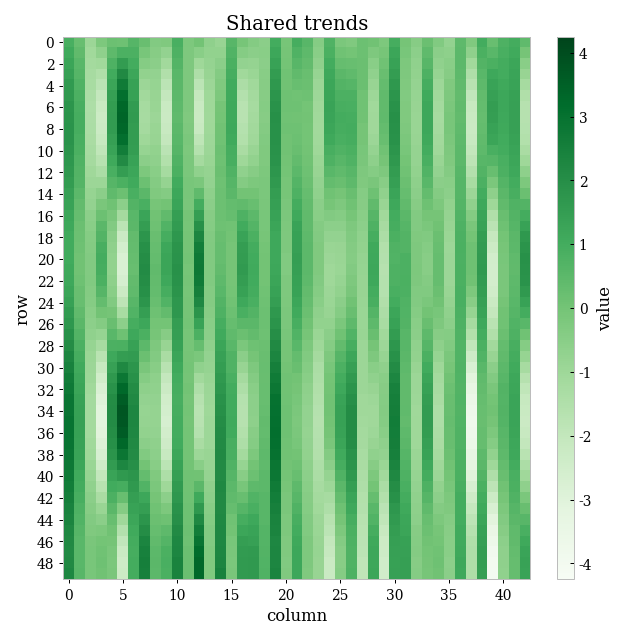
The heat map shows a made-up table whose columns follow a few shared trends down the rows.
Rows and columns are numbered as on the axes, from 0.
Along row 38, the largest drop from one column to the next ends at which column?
37
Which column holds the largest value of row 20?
12
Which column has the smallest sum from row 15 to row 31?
39
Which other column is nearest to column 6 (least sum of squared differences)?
30
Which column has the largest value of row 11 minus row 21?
5
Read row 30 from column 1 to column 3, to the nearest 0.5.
1 -1 -2
